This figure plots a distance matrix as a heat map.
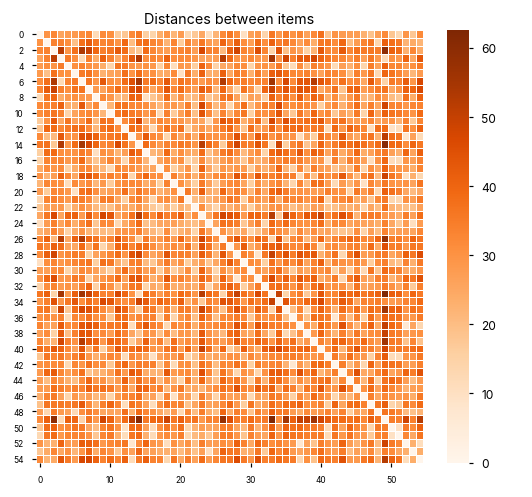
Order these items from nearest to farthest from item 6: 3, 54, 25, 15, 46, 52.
3, 46, 25, 15, 52, 54
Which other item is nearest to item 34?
23
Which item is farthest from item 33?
49
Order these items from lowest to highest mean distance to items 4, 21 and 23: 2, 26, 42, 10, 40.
42, 10, 26, 2, 40
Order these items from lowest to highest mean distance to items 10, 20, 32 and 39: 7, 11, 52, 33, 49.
52, 11, 33, 7, 49
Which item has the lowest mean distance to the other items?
22
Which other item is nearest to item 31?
28
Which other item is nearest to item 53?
24
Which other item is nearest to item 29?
0
